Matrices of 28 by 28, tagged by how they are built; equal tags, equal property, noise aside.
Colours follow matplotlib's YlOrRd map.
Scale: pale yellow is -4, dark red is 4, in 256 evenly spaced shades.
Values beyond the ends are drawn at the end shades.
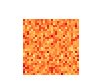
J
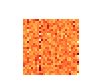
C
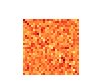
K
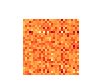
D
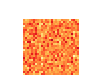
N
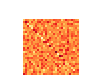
K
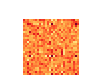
D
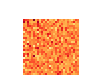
C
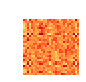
D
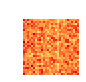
N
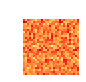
J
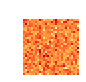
C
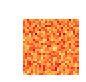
J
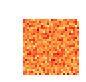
J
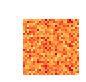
N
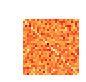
K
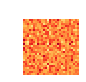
D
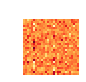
C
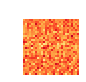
J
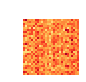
N
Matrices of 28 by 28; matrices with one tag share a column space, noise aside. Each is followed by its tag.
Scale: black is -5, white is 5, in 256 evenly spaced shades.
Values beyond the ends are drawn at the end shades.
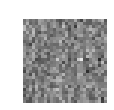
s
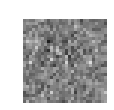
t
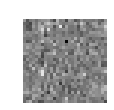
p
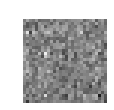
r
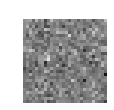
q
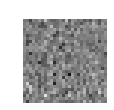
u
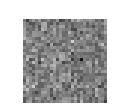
s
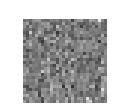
s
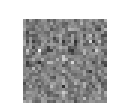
t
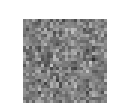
q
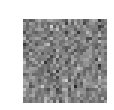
s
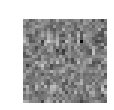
t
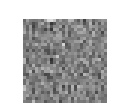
p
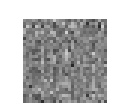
r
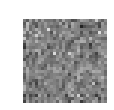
r
